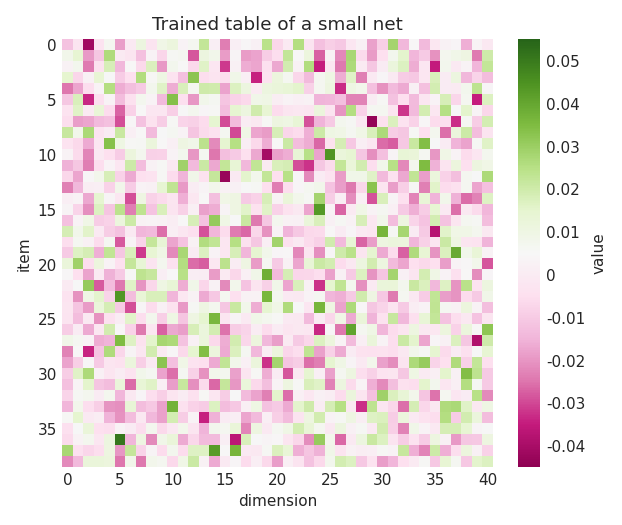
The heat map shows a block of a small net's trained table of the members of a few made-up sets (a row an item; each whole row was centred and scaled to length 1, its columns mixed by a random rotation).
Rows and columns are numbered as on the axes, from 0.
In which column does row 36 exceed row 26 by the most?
24
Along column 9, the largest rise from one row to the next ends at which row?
27
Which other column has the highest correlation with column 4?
13
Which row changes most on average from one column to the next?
19
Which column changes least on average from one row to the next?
1
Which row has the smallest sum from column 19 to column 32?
9
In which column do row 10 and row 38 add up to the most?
25
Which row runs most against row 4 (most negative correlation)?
17
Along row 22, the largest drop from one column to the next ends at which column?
3
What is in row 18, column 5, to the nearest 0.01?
-0.03
